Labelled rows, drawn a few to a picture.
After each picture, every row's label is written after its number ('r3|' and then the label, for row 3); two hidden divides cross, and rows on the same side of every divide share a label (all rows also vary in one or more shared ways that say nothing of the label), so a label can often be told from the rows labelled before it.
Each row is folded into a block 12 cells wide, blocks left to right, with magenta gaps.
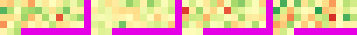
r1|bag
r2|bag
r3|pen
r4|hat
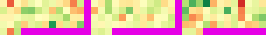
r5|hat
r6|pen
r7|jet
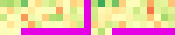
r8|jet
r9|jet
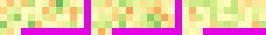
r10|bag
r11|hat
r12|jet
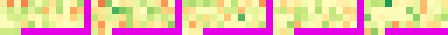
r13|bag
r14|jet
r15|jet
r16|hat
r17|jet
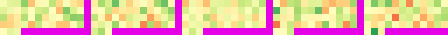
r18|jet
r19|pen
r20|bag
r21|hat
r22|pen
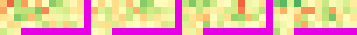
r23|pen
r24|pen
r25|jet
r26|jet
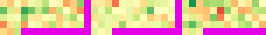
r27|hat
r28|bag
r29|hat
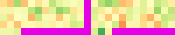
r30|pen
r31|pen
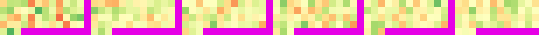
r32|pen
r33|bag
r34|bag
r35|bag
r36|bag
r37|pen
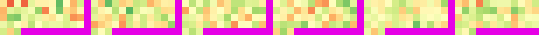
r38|bag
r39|jet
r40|pen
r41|bag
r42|hat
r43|bag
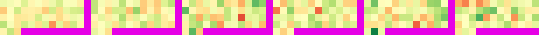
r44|pen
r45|hat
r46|bag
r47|pen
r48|pen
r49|bag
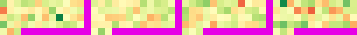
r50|jet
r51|pen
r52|jet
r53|bag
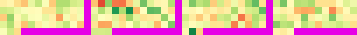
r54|bag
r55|pen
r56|pen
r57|hat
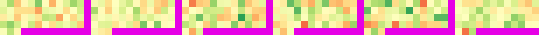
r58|bag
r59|hat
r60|hat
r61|jet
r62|jet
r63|hat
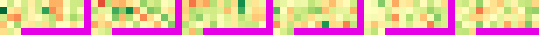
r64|hat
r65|pen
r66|bag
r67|hat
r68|pen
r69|pen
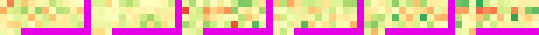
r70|pen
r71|hat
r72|pen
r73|bag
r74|hat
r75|jet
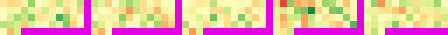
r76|hat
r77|hat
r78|hat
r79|pen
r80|bag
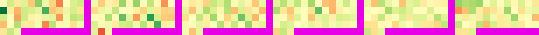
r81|hat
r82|hat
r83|hat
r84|hat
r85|jet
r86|jet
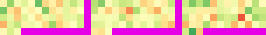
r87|hat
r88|hat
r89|pen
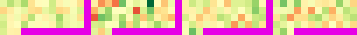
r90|jet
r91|bag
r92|pen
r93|pen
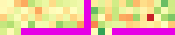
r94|bag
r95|bag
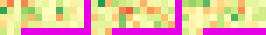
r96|bag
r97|hat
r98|jet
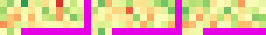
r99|jet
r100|bag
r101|jet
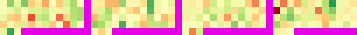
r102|pen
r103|bag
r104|hat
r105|pen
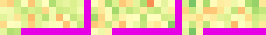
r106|pen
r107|jet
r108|pen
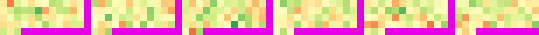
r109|pen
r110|jet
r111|hat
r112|pen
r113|pen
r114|jet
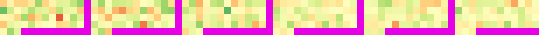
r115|bag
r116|pen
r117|hat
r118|hat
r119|jet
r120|hat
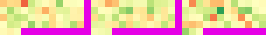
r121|bag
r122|bag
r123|pen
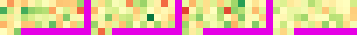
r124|hat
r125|jet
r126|pen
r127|hat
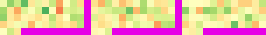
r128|jet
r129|pen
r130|hat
